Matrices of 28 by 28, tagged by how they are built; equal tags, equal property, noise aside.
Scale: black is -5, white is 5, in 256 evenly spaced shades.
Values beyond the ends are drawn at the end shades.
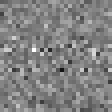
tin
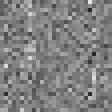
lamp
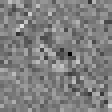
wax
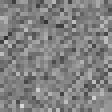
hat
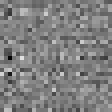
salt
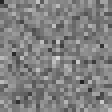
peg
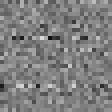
tin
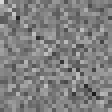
peg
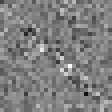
wax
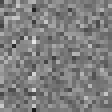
lamp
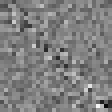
wax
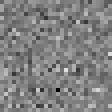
tin
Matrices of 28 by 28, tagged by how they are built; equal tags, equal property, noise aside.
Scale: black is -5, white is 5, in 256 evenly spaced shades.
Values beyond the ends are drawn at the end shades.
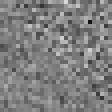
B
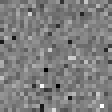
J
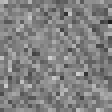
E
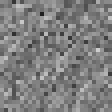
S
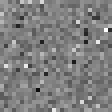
J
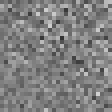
B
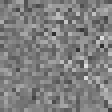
B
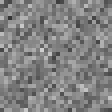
S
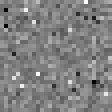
J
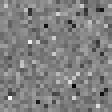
J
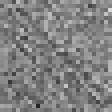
E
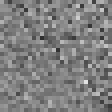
B
